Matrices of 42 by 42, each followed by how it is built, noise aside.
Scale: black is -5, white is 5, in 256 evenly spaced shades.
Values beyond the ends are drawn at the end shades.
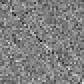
diagonal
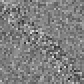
banded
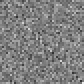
diagonal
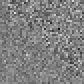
upper triangular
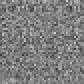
blocks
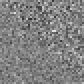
upper triangular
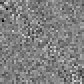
block diagonal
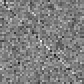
diagonal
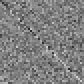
diagonal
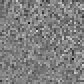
upper triangular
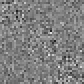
block diagonal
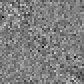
block diagonal
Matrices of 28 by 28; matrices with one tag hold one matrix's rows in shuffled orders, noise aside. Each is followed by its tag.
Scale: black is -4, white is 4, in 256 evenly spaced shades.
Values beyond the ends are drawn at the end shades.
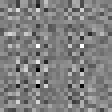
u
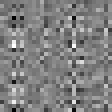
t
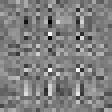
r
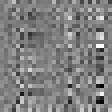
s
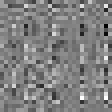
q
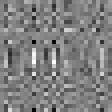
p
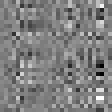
s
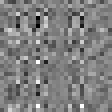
u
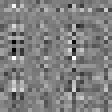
t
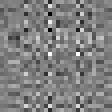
r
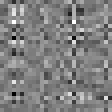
t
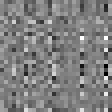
q
